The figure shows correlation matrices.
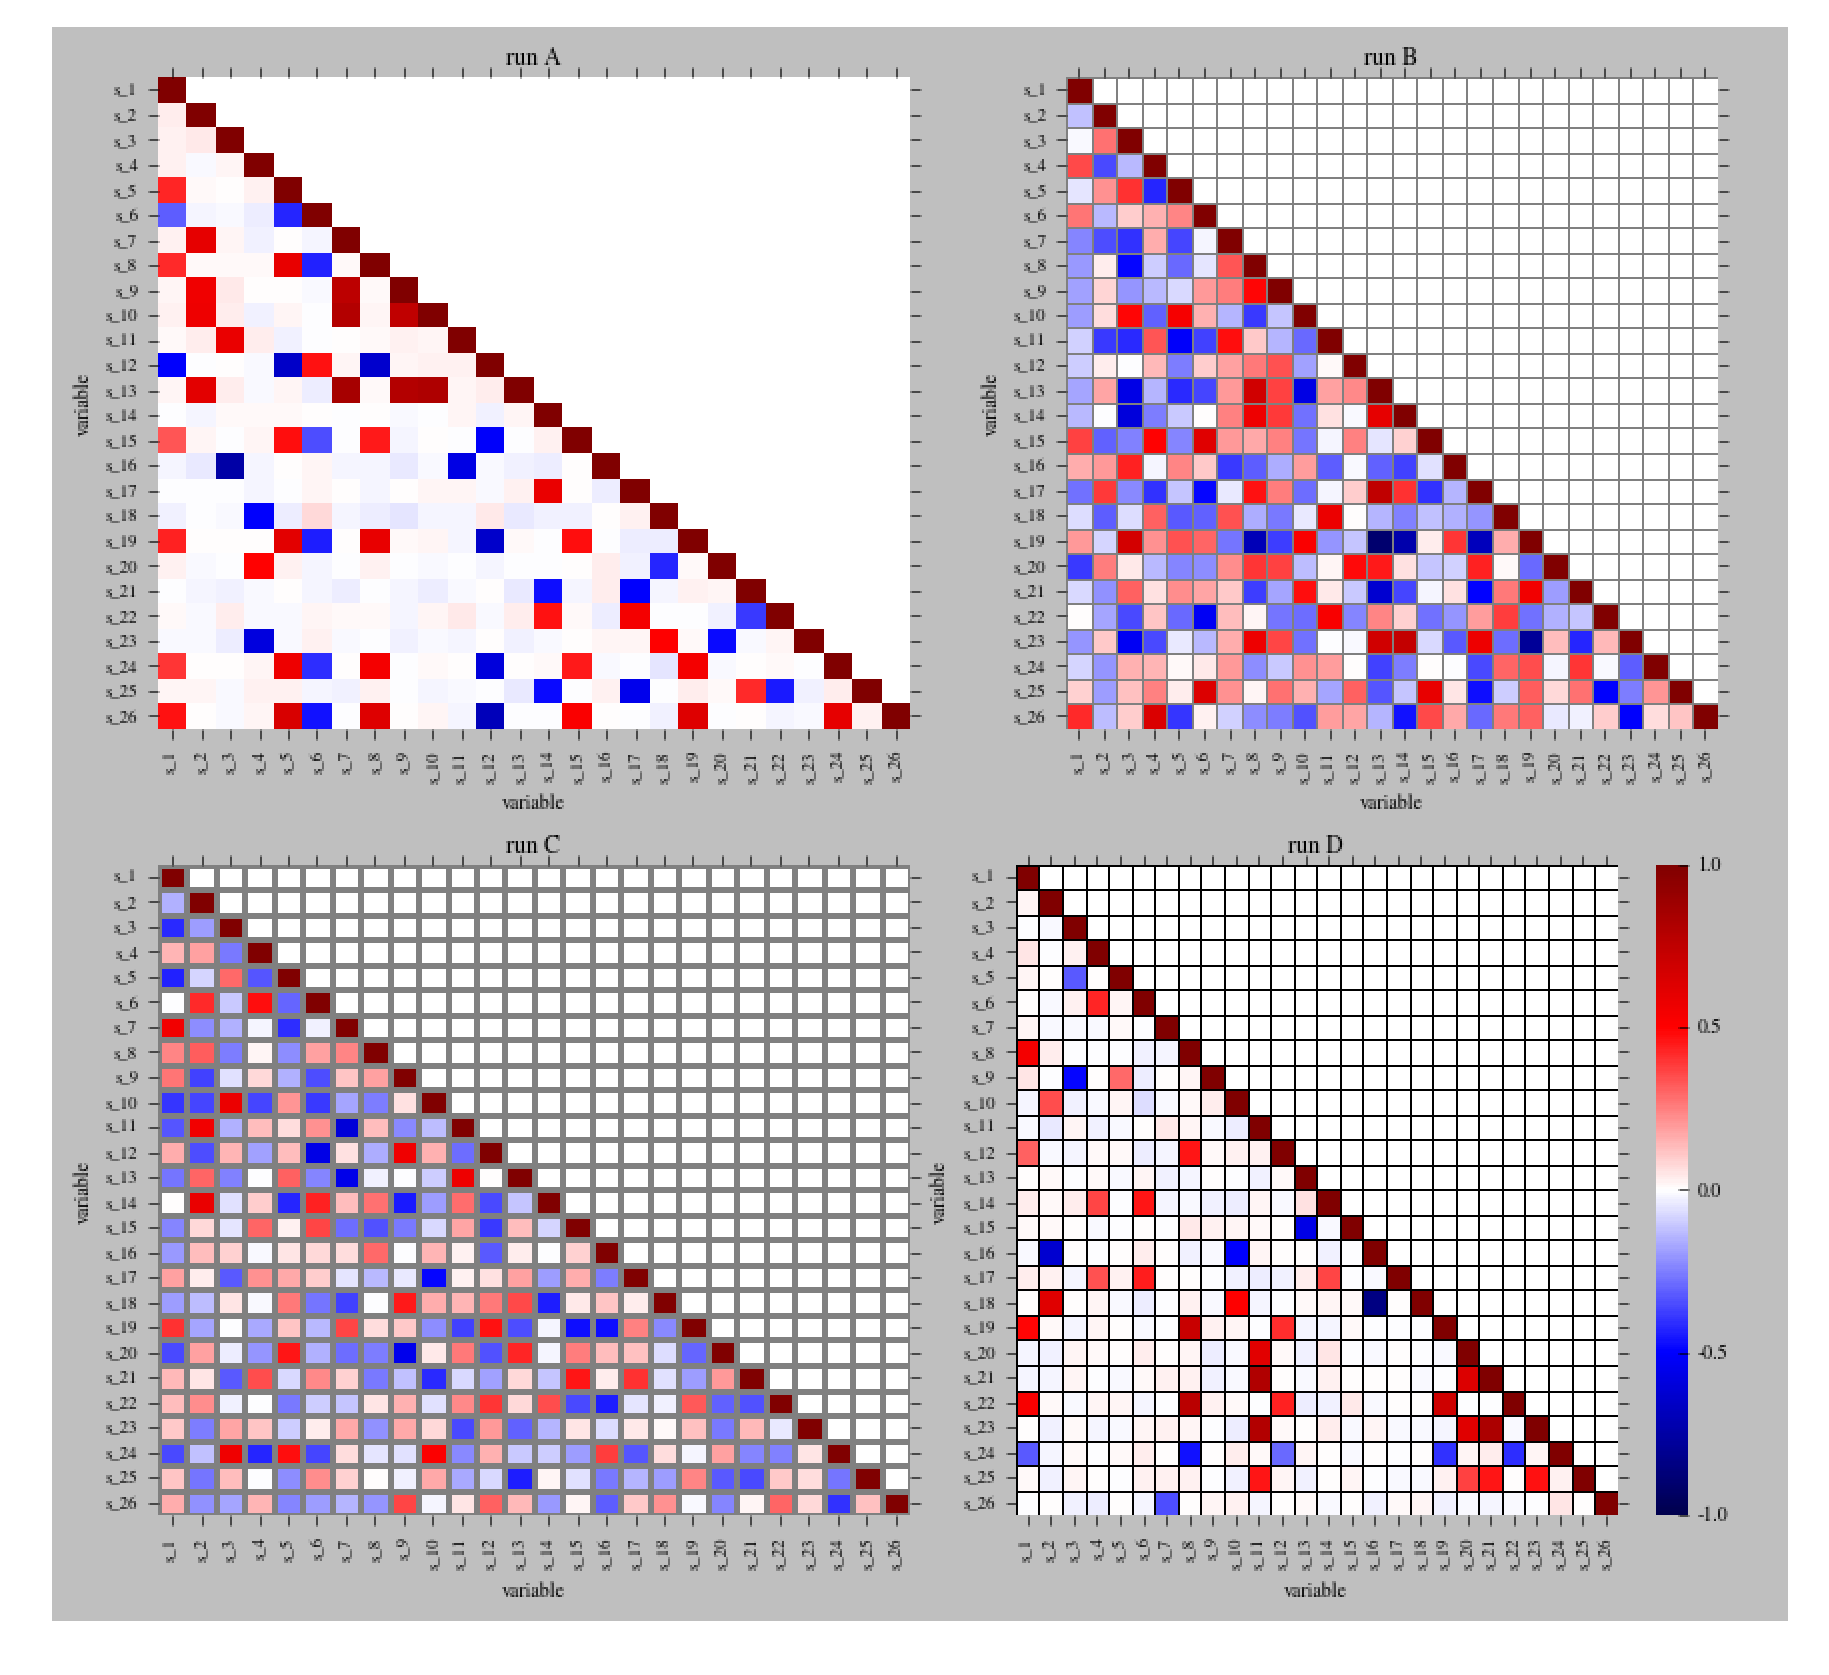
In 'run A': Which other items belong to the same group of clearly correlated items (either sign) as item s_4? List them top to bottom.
s_18, s_20, s_23
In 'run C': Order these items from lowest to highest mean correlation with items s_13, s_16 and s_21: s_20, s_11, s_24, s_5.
s_24, s_5, s_11, s_20
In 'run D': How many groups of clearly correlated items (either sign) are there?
7
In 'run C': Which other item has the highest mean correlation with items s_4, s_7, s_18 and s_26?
s_9
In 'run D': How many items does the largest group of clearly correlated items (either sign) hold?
6
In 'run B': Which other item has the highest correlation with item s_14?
s_23
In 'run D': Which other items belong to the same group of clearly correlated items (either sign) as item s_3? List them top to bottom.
s_5, s_9
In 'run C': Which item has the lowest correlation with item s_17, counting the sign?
s_10
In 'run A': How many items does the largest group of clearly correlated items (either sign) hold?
9
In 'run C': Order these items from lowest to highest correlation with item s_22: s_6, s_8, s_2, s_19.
s_6, s_8, s_2, s_19
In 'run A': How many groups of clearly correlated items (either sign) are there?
5
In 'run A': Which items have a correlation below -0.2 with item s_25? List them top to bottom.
s_14, s_17, s_22
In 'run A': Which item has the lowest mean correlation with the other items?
s_12
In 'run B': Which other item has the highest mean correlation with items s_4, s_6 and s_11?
s_15
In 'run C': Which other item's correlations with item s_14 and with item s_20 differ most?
s_5
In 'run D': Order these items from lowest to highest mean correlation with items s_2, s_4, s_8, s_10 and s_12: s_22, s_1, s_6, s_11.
s_11, s_6, s_1, s_22
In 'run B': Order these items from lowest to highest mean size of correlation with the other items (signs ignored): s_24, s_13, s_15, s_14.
s_24, s_15, s_14, s_13
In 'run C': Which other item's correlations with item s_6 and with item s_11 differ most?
s_13
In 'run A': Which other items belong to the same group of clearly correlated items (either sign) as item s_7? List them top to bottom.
s_2, s_9, s_10, s_13
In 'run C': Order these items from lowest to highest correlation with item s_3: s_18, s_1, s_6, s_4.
s_1, s_4, s_6, s_18
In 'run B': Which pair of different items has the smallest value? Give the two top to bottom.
s_13, s_19
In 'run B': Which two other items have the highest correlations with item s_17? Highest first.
s_13, s_23
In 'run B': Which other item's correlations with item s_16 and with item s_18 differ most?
s_11
